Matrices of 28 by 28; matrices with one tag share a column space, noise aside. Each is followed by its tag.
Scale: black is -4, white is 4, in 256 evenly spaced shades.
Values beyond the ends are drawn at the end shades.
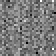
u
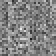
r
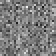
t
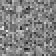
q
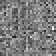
u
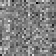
r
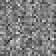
u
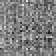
u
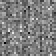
r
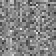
u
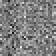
u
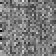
r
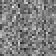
q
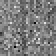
q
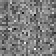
q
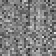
u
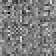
t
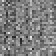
u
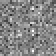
t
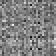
u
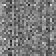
u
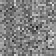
u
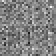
r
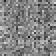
u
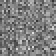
u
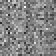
r
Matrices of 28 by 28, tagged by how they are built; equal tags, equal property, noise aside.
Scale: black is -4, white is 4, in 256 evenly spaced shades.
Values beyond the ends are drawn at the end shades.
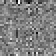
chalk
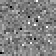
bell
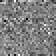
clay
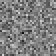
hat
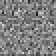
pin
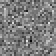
hat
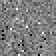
bell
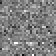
clay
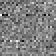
clay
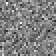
hat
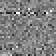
clay
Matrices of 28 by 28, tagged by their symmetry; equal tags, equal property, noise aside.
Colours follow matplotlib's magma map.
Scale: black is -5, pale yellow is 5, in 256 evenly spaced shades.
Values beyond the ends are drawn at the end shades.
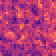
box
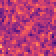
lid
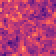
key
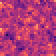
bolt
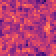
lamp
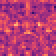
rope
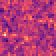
lid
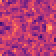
lamp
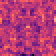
rope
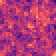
bolt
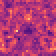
rope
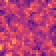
bolt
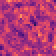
bolt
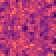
lamp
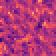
box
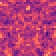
rope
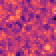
key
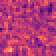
box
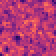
bolt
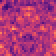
rope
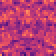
rope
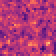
box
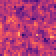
box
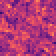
lid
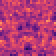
rope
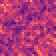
key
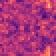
lamp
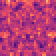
rope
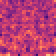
rope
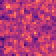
lamp
